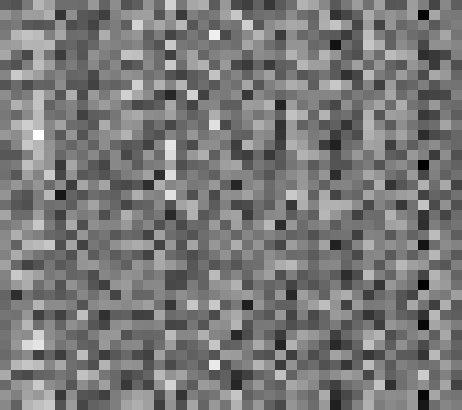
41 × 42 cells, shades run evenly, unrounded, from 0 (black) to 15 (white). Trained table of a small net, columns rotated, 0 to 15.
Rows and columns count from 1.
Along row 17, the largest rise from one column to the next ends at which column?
40
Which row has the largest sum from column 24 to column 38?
6
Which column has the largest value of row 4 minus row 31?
23
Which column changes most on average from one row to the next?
39
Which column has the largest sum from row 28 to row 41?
3
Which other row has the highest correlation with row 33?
29
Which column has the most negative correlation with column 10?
21
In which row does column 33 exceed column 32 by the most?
31
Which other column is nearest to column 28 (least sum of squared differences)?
19
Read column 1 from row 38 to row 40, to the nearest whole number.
10 6 9
